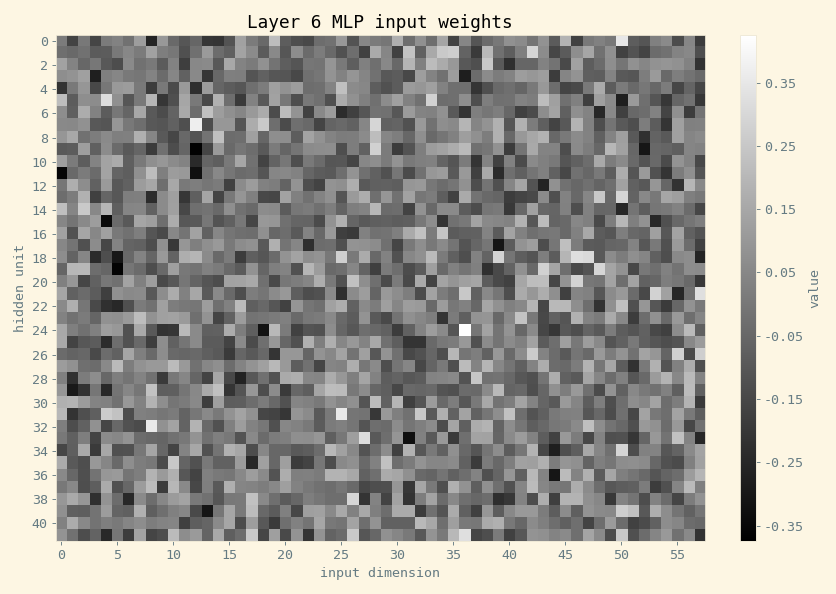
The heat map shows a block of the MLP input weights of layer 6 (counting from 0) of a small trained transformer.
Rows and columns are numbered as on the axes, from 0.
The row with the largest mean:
27
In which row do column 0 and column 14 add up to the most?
5
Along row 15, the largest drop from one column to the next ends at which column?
4
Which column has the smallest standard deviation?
7
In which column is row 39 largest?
50
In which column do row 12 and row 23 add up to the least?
43
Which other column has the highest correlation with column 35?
42
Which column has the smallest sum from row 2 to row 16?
54
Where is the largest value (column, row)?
36, 24
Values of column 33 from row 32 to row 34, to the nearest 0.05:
0.05 -0.1 0
